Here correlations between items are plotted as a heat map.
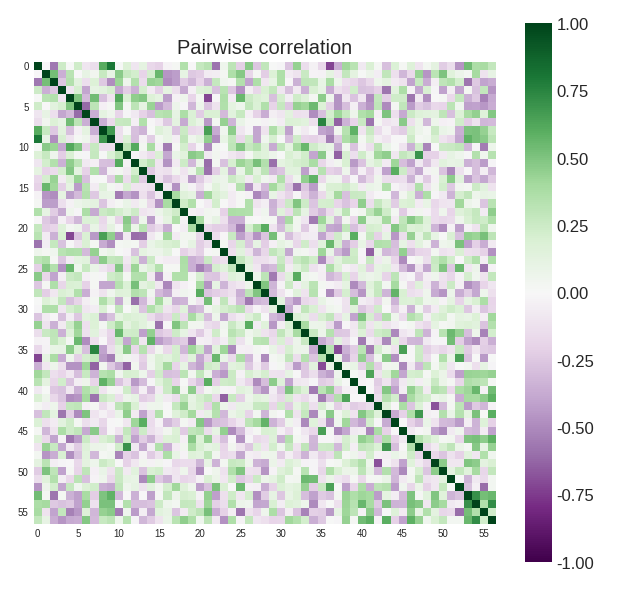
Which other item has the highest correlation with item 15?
1
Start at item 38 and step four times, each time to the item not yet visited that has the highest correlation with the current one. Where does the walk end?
53
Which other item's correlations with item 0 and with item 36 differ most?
9
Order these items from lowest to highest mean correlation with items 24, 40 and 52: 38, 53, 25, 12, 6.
38, 12, 53, 6, 25
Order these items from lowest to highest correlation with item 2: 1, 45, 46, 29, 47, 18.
46, 18, 45, 29, 47, 1
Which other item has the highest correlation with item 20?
28
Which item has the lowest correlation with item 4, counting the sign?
21
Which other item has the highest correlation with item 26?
32
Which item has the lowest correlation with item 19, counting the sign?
34
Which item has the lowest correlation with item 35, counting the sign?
37
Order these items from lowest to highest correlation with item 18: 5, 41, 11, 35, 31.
35, 31, 5, 11, 41
